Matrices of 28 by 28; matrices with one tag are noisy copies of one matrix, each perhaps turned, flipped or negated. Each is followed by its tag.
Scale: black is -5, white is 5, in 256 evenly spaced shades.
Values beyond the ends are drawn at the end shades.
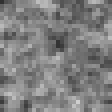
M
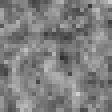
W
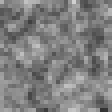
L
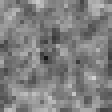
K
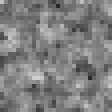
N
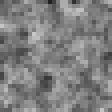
N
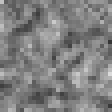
L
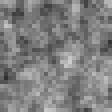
M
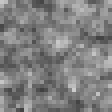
M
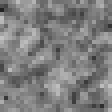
L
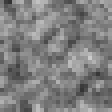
L
